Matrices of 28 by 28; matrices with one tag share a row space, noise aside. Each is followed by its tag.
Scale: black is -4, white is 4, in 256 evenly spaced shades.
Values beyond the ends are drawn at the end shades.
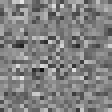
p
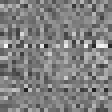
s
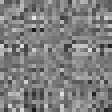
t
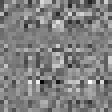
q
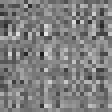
s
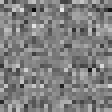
t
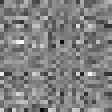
p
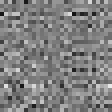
t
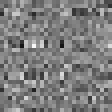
t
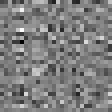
p
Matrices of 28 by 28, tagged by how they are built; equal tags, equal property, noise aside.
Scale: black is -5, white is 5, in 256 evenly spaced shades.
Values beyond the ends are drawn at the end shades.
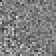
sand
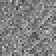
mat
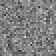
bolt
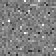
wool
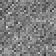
mat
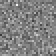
bolt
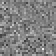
sand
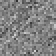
mat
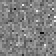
wool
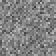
mat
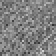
mat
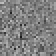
sand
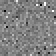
wool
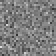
bolt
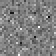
wool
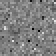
wool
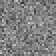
bolt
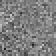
sand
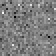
wool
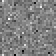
wool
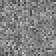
bolt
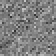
mat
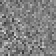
sand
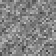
mat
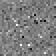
wool
